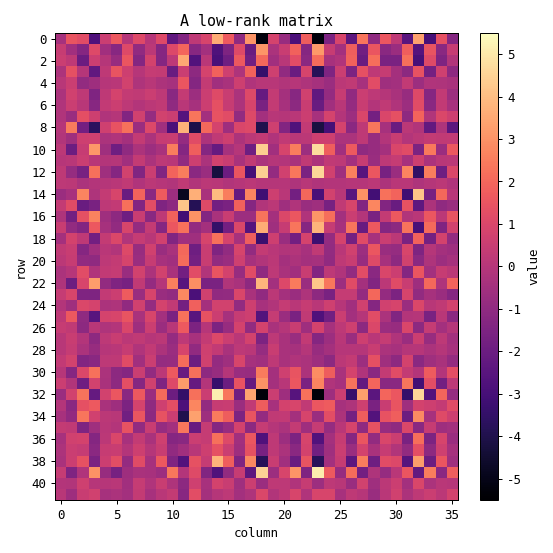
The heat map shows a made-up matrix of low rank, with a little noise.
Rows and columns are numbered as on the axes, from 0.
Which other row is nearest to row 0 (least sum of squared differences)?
38
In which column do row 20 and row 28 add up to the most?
11
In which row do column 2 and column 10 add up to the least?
8
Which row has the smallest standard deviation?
13
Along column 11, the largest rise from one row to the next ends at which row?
15
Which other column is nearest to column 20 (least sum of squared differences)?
35
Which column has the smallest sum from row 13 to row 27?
12
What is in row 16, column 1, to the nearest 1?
-2
